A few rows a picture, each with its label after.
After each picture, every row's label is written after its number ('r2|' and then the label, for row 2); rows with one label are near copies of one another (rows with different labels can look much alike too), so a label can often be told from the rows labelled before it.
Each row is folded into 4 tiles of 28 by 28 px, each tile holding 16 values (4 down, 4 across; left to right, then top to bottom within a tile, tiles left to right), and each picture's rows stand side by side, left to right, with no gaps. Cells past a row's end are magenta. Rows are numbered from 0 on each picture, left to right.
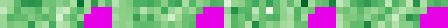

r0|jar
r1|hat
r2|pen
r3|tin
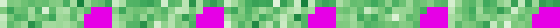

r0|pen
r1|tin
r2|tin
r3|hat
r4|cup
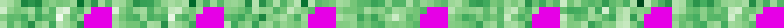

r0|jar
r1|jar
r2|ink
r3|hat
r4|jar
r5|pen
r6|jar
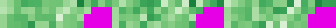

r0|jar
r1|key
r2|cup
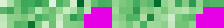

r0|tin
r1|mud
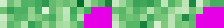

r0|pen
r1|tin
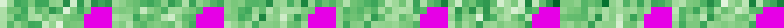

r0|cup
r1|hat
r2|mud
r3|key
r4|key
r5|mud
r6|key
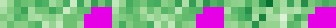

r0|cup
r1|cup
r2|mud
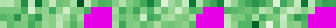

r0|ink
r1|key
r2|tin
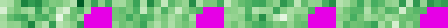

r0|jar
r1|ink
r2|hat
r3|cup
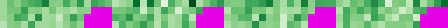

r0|mud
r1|ink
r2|mud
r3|key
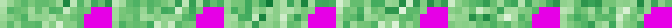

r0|cup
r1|cup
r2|mud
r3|cup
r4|hat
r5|jar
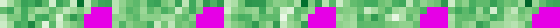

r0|tin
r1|cup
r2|jar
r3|hat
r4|pen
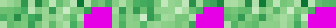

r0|ink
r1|key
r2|ink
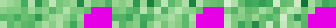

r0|ink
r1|ink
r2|tin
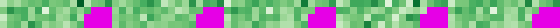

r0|pen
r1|key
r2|pen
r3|tin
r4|pen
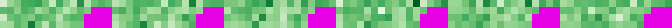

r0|tin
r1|tin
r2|mud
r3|pen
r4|ink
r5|hat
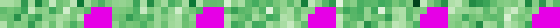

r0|ink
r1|ink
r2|pen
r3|pen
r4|jar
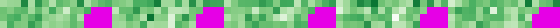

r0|ink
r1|mud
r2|hat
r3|jar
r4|pen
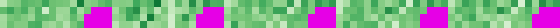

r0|pen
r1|mud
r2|cup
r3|cup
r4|cup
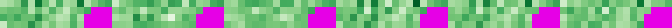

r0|ink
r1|hat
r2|hat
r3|ink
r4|ink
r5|pen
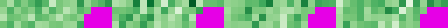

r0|key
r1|ink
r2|mud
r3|cup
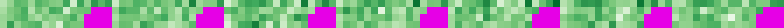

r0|cup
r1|pen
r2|tin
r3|pen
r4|key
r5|jar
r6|hat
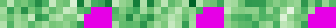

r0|key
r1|ink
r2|jar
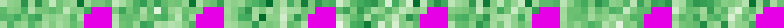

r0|ink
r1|pen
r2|mud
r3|tin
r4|ink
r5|cup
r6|jar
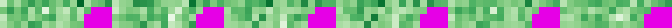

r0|pen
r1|jar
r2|mud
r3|mud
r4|pen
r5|hat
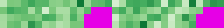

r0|pen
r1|tin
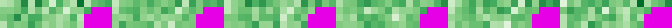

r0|ink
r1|cup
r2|jar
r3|hat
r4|cup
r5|pen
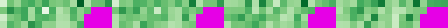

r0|pen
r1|pen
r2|ink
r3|mud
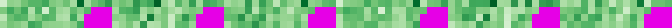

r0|pen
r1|mud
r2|ink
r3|pen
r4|mud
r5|ink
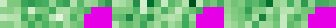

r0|hat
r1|ink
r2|mud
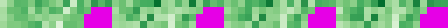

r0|cup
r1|mud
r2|mud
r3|mud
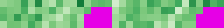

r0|ink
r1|cup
